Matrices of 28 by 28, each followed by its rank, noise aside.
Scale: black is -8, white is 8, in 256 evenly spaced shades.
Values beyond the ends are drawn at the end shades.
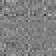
four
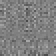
four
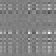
one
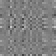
two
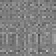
four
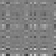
one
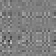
two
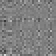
three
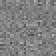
six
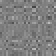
two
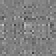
three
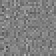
six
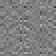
three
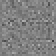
six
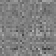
four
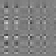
one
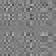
two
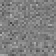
six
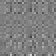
two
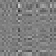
two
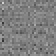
four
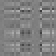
one
